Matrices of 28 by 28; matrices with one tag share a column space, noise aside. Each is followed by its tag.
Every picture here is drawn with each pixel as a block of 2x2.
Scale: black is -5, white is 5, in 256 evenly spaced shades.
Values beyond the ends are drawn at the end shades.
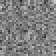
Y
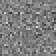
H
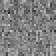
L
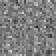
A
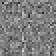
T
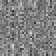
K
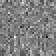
A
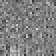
A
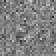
Y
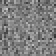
Y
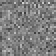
T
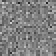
T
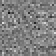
H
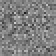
H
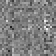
A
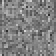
L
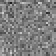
T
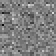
H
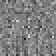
A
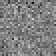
T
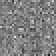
A
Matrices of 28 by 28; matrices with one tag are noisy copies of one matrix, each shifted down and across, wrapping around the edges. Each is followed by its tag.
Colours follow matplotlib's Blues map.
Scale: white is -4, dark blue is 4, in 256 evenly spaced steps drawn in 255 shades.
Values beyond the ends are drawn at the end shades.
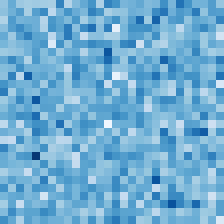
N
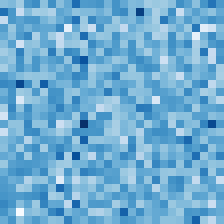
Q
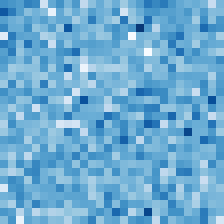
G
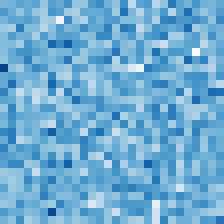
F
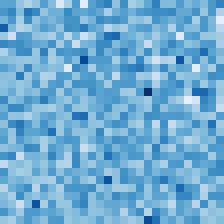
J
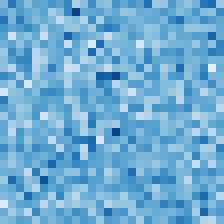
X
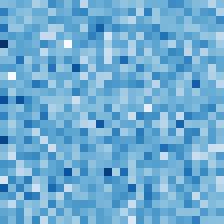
F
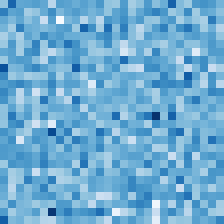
F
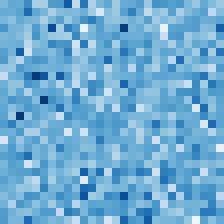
N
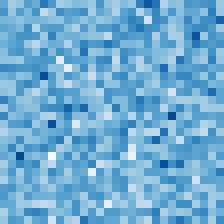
X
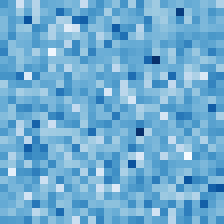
J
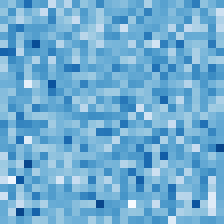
X
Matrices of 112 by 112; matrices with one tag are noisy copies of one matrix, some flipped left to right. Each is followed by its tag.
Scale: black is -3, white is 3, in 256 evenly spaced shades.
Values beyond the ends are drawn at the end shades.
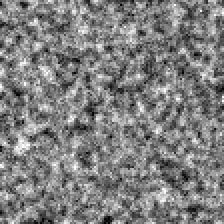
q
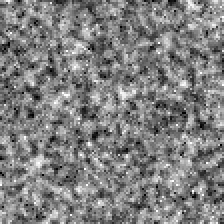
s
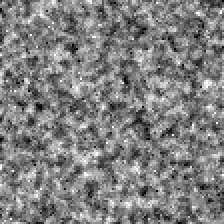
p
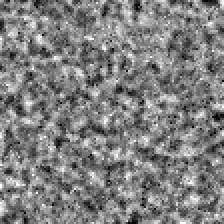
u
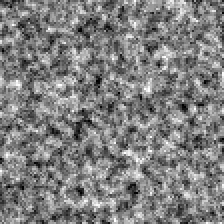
p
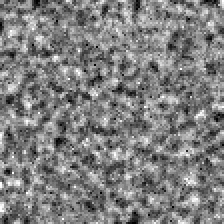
u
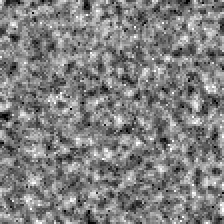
u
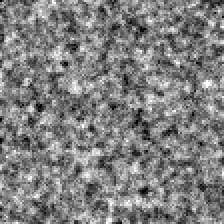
p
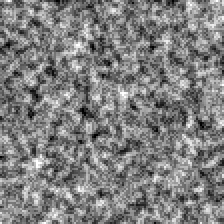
s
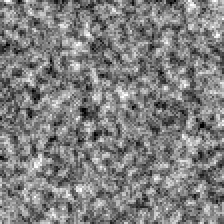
s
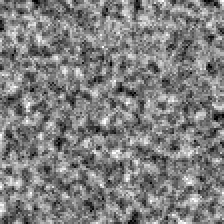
u
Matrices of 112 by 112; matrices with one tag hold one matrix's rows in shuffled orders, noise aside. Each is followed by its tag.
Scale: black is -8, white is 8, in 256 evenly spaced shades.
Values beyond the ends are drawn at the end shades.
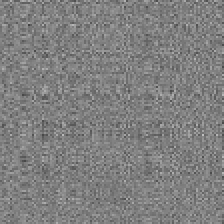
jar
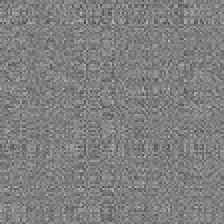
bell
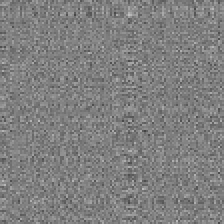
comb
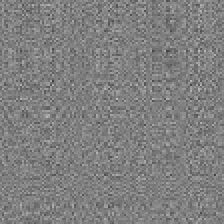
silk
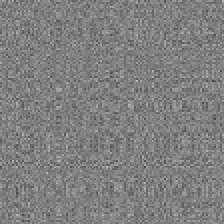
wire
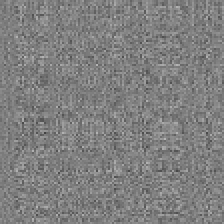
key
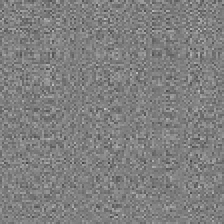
silk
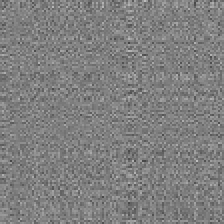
comb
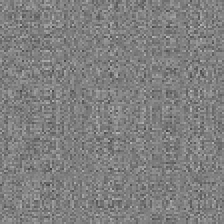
silk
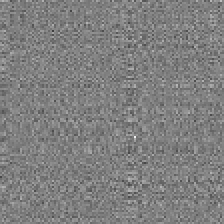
comb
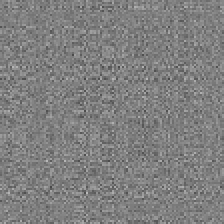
bell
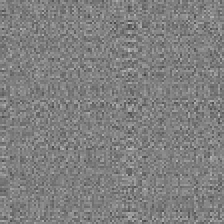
comb
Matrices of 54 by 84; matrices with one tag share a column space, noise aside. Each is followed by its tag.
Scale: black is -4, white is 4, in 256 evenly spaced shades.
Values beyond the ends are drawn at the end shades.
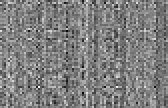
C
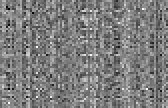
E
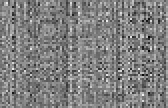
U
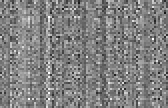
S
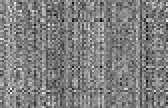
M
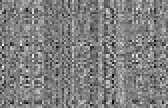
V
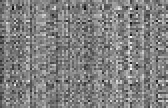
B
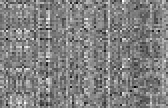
C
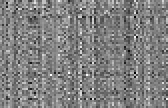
S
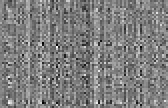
V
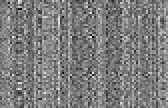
S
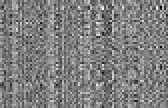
B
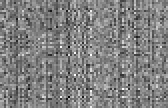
E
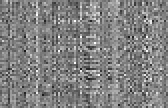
U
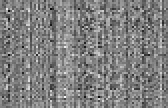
E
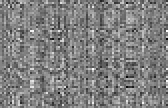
C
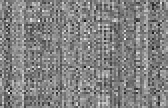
M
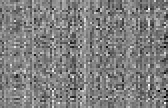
E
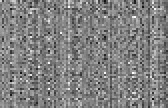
S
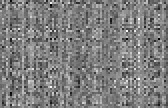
C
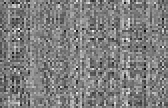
C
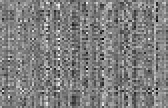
M
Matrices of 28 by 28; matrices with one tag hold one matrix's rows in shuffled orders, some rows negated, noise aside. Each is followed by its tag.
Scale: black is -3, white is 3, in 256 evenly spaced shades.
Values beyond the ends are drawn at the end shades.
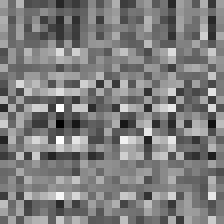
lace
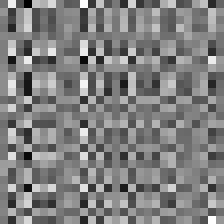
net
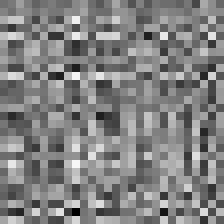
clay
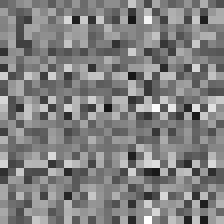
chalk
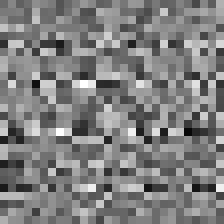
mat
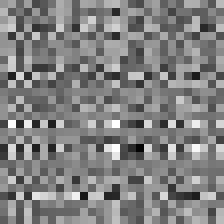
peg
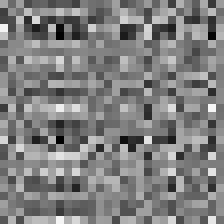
lace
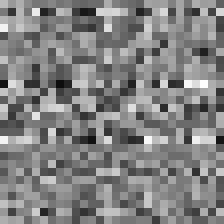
mat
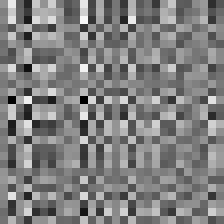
net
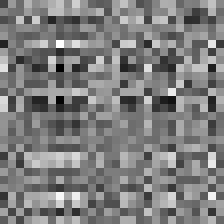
lace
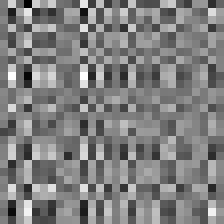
net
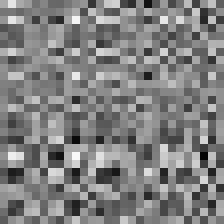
clay
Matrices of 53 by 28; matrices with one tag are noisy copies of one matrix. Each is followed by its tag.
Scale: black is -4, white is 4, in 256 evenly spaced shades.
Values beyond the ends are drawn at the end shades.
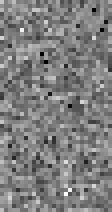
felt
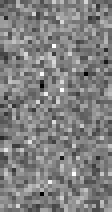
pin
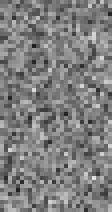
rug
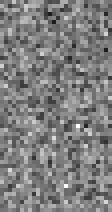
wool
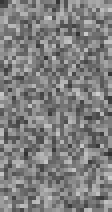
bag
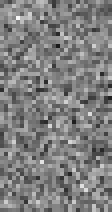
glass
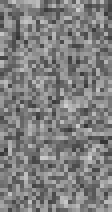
wool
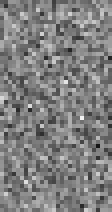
bag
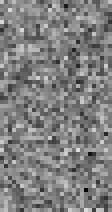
felt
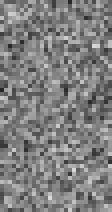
glass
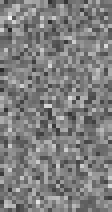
glass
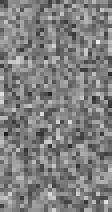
bag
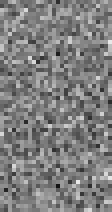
bag
